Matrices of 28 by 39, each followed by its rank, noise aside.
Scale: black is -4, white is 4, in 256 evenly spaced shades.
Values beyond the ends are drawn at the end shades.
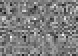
six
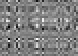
two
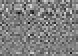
four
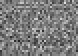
six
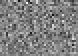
eight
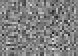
six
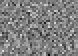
eight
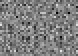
six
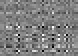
two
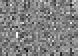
eight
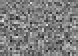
eight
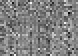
six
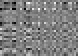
two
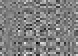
two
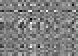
two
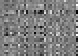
two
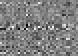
four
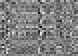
four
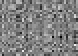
four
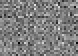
six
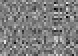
four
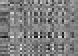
two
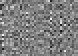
four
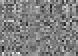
four
